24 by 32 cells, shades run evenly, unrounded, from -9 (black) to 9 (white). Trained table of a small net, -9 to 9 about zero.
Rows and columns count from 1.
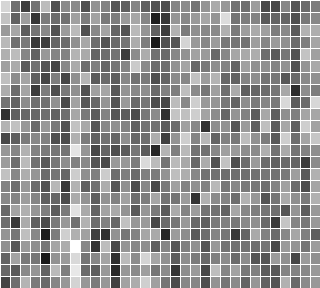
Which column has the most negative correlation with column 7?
32
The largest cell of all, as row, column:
21, 8
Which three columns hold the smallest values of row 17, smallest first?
20, 7, 27
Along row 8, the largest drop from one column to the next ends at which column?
30
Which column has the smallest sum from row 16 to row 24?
5
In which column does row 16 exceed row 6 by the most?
6
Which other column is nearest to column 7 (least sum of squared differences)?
14
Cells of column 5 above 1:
3
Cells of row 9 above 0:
14
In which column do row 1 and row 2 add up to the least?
16
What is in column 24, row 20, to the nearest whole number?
-5
